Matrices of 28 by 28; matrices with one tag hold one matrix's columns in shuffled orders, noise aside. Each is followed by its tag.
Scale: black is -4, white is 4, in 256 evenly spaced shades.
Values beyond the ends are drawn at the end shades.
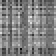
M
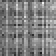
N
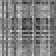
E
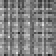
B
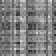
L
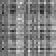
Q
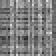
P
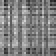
M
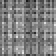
B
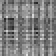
E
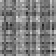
L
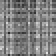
B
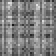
N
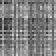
E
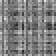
L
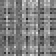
P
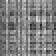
L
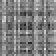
L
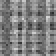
L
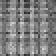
B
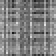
B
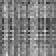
E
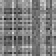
P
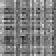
P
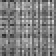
N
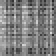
M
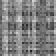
L
